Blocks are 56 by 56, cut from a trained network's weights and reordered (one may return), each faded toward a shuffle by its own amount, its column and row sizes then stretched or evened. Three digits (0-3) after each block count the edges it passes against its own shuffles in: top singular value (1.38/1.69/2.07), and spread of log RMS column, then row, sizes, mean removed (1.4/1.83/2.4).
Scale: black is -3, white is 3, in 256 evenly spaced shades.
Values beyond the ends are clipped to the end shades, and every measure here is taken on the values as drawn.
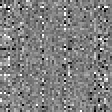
1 3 1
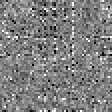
2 1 1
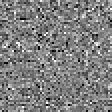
1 1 1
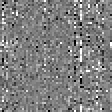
1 3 1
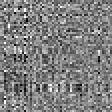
3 2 1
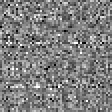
2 0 2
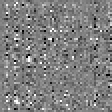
0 3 2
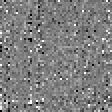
0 3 1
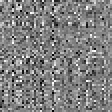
3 3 2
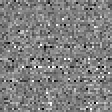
0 0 3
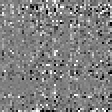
0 3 3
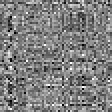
3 2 2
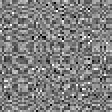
3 0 0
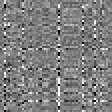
3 3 1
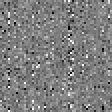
0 3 0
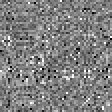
2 0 1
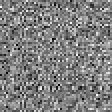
3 1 1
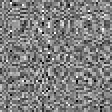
3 2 0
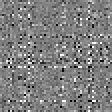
2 3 3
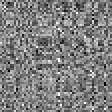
3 1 0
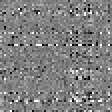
2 2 3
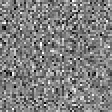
2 2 0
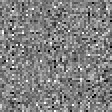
0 2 1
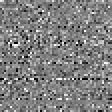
1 0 3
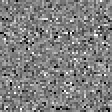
0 0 2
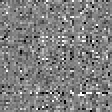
2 3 2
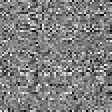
3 1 3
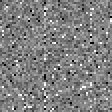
1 0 0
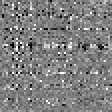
2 1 3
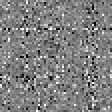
2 3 1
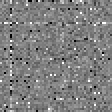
1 2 2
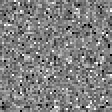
1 1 0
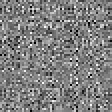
2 1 1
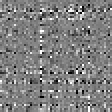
3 3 3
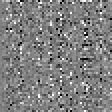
1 3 1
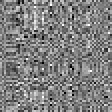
3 2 0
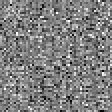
2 1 1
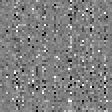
1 3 1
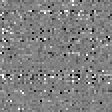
1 1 3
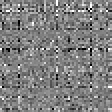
3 2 3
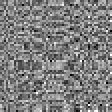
3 0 1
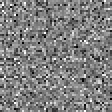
2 1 1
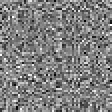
3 0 1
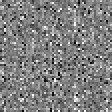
1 3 1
